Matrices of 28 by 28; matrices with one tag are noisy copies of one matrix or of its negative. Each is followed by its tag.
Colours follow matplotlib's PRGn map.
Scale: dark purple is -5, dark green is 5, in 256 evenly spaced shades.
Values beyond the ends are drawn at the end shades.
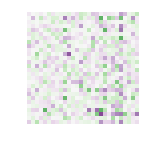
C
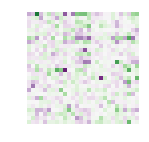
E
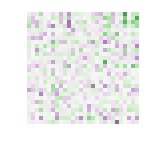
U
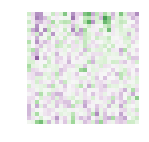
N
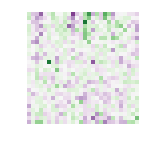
N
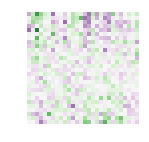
N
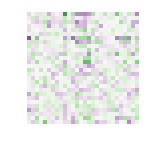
E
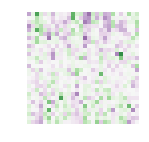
N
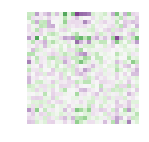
E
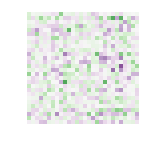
C
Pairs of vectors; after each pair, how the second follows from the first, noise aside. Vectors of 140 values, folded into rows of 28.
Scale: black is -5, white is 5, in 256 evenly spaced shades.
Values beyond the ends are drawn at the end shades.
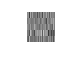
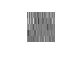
reversed, negated, partly zeroed.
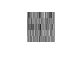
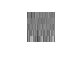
reversed, negated, partly zeroed.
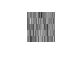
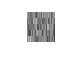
wrapped around, negated.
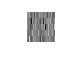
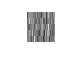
wrapped around, negated.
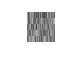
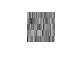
wrapped around, negated.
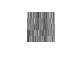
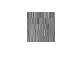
wrapped around, shrunk.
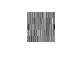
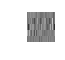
partly zeroed.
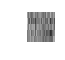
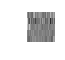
partly zeroed.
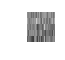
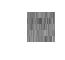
wrapped around, shrunk.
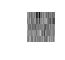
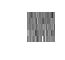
reversed, negated, partly zeroed.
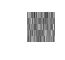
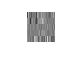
reversed, negated, partly zeroed.
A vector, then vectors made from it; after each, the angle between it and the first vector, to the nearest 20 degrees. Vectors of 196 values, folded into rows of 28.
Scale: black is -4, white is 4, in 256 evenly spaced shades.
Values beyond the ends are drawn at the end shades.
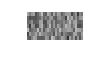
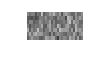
40 degrees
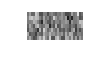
140 degrees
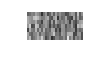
140 degrees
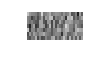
40 degrees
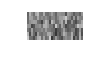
120 degrees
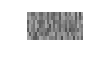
120 degrees
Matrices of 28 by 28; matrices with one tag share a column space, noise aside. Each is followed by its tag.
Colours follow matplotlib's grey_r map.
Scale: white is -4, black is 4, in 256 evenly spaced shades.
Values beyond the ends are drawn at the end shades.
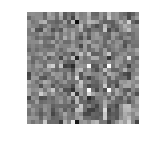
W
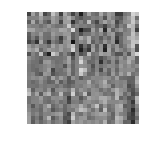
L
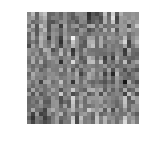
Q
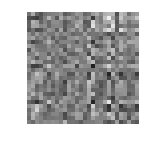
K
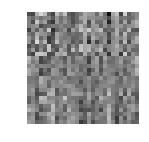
L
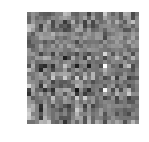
W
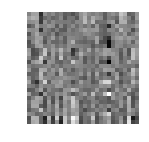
Q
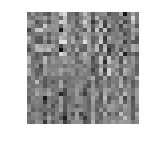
L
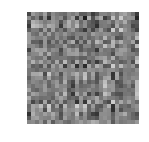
K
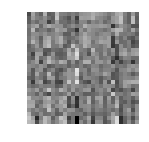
Q
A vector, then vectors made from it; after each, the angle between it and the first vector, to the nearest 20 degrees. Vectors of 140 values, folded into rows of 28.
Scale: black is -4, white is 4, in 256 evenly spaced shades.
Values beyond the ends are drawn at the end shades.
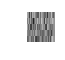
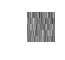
140 degrees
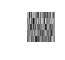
20 degrees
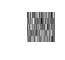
160 degrees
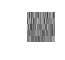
40 degrees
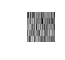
120 degrees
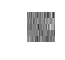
60 degrees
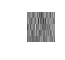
100 degrees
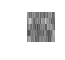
60 degrees
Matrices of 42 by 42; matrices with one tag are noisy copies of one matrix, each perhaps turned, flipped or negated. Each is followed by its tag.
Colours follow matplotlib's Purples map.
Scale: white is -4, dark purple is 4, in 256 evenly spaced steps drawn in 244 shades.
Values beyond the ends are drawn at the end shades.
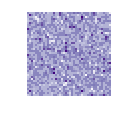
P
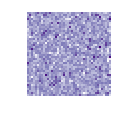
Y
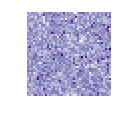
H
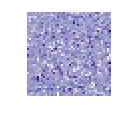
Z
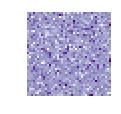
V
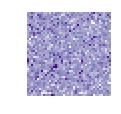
H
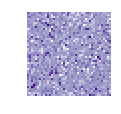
P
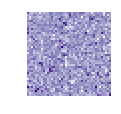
P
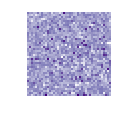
Z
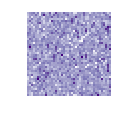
H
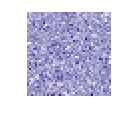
Z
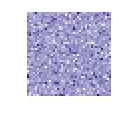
V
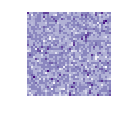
P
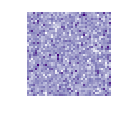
Y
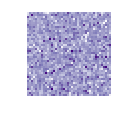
P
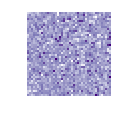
Z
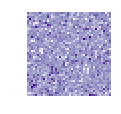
P
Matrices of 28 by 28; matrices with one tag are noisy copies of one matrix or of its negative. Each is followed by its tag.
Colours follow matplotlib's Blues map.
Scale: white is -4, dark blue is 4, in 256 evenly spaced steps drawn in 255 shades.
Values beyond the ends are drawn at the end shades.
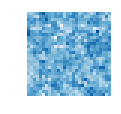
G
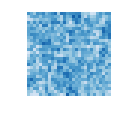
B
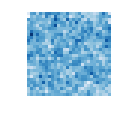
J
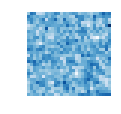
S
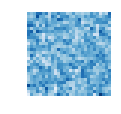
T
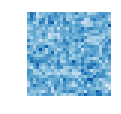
S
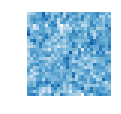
G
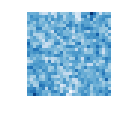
B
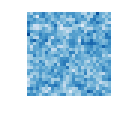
G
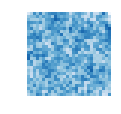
J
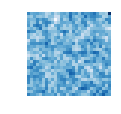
J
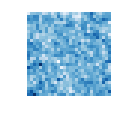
B
